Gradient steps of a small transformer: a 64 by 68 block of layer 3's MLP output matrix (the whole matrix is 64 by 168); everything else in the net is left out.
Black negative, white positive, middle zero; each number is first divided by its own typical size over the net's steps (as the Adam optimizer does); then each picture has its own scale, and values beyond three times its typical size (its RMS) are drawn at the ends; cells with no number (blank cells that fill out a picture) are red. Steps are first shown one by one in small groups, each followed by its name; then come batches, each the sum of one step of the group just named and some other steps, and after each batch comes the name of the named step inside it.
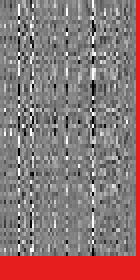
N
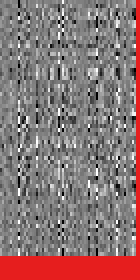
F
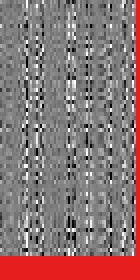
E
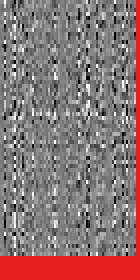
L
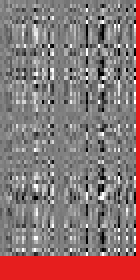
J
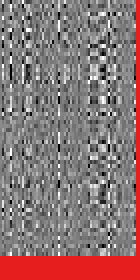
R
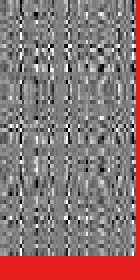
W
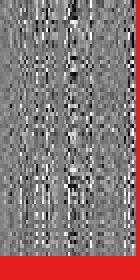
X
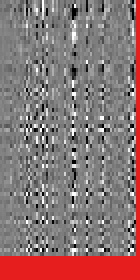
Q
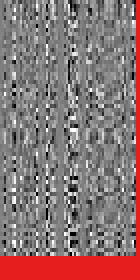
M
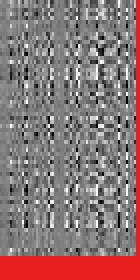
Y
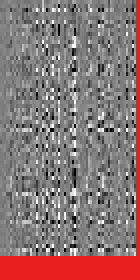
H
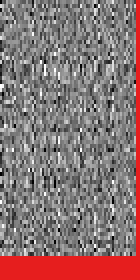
H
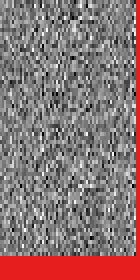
X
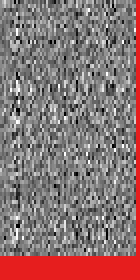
L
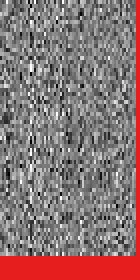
L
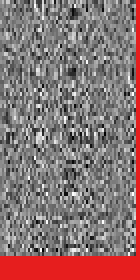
Q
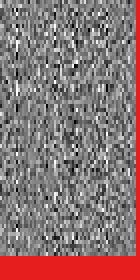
Y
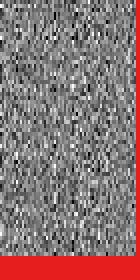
J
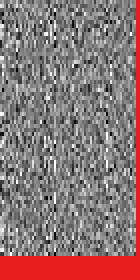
F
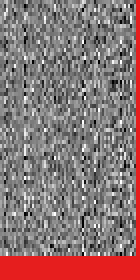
L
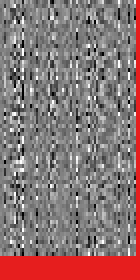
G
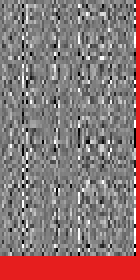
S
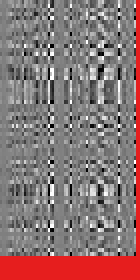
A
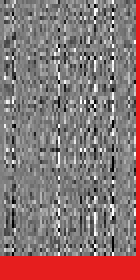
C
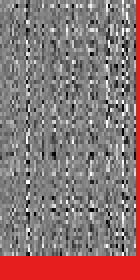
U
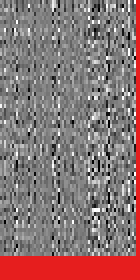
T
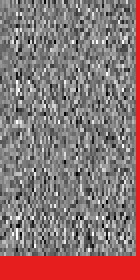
G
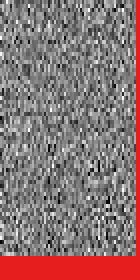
T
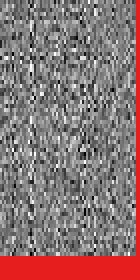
C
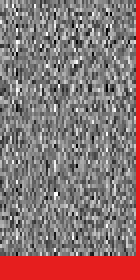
C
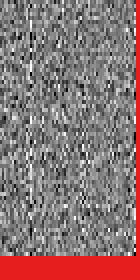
S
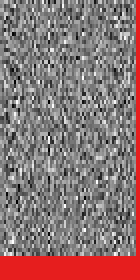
G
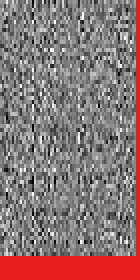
G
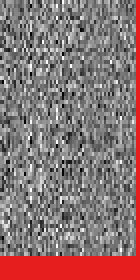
G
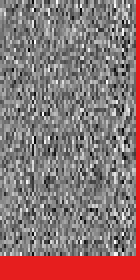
U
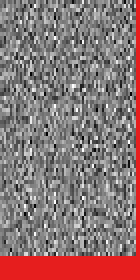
S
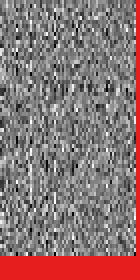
S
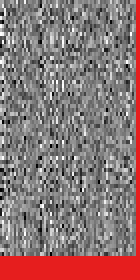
G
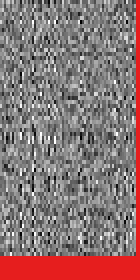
S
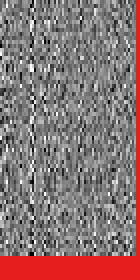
C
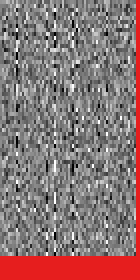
S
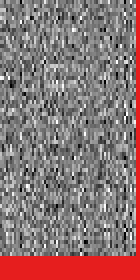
S
